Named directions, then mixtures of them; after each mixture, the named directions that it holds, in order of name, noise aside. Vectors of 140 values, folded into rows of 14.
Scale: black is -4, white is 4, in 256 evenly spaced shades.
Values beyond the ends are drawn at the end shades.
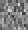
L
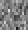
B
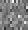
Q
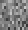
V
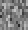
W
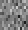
Q, V.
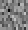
B, L.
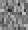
L.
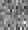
B, Q, V.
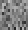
B, L, V.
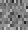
Q.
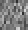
B, L.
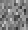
B, V.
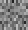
B, L, Q.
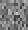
B, V.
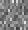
B, Q.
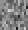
B, L, Q.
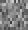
Q, V, W.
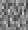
B, W.
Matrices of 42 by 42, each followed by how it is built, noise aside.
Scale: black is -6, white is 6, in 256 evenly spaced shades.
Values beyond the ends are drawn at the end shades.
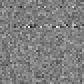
uneven rows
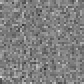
low rank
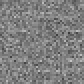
blocks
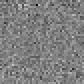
uneven rows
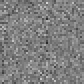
uneven columns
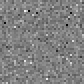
sparse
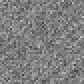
Hankel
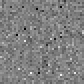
sparse
